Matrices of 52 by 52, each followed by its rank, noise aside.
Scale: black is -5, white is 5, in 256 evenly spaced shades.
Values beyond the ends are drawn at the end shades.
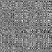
five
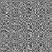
four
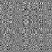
five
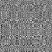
five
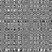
four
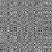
three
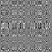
two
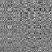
four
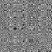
five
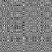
three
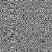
five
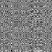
four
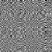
five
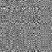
five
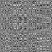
three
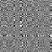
two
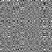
four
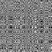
four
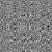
five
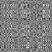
four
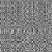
three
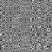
four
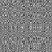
four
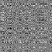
four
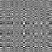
two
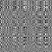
two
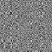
five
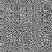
five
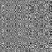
five
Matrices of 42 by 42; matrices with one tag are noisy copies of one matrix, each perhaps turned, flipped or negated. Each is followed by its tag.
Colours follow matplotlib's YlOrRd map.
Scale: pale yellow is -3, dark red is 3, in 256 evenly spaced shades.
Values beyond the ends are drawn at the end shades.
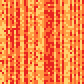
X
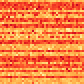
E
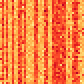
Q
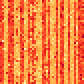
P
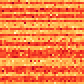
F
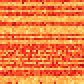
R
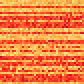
E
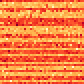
F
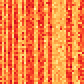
Q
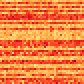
X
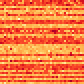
X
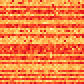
X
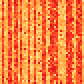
F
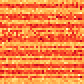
P
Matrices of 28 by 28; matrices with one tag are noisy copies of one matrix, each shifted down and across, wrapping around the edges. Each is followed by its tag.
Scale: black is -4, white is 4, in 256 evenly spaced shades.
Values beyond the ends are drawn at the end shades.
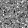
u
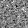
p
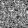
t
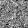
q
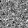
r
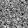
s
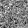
u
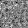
t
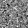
p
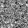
s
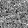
u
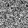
u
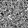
p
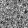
t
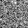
s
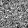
u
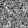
q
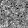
q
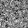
t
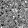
s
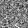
p
